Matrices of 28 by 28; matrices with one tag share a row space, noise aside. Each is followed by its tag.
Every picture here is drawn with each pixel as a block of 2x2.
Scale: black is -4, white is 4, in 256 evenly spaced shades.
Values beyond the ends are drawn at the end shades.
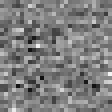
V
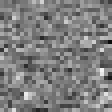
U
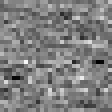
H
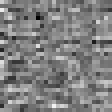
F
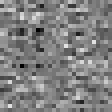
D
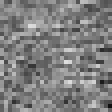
U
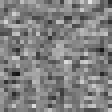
H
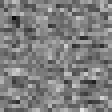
H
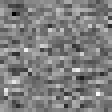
H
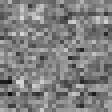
D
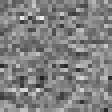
D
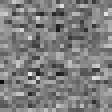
V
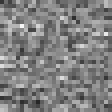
D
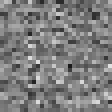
V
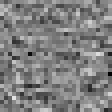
U
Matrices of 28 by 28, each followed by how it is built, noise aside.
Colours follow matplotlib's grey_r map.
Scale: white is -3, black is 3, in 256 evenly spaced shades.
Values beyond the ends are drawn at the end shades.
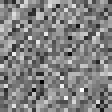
Hankel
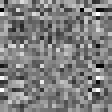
low rank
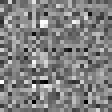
low rank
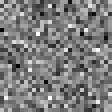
noise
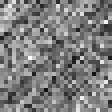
Hankel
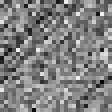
Hankel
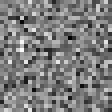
noise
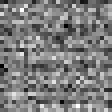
blocks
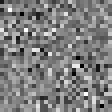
block diagonal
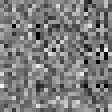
low rank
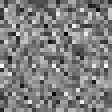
repeating columns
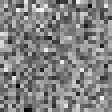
noise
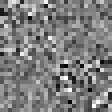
block diagonal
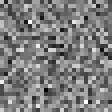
repeating columns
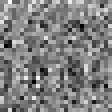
blocks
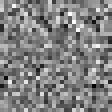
repeating columns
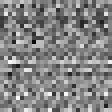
repeating columns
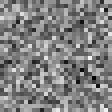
noise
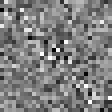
banded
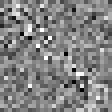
banded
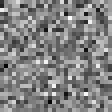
noise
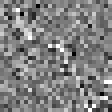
block diagonal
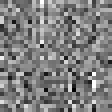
low rank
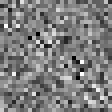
block diagonal
